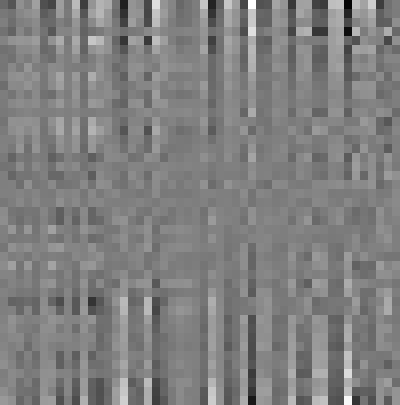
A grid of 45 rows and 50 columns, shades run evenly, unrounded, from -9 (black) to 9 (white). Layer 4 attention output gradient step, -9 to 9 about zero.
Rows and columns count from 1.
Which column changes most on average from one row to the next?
12
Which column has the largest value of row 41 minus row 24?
44
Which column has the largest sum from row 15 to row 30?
20
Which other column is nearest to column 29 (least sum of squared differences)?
42
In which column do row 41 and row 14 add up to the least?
49
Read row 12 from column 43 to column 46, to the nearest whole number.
1 -1 0 0
